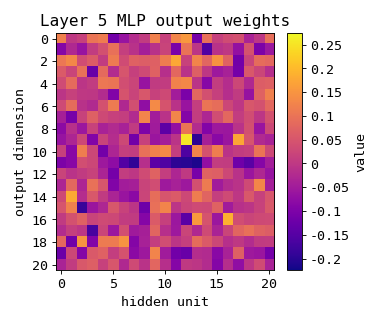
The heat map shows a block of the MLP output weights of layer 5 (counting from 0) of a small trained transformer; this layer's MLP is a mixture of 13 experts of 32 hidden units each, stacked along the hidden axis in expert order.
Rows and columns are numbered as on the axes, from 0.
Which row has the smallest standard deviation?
20
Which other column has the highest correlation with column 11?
0
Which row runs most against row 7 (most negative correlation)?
15
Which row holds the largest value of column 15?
2
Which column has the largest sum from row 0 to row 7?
11
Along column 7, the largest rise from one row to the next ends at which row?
12
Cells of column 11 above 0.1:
4
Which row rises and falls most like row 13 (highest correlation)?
14
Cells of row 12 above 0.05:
3
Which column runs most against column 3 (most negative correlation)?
6
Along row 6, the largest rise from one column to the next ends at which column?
9
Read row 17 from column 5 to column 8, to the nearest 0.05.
-0.05 0.05 -0.05 -0.05
